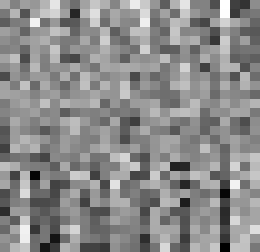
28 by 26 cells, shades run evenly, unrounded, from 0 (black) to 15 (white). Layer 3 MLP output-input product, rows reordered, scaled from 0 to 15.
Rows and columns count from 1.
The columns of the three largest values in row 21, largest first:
24, 12, 3
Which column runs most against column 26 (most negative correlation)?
4
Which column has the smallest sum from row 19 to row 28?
23
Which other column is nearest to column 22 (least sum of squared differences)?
17
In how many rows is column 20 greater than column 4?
18
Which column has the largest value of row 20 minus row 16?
13
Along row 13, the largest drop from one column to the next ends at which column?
21
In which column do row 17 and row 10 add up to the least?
1
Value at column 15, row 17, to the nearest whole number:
7
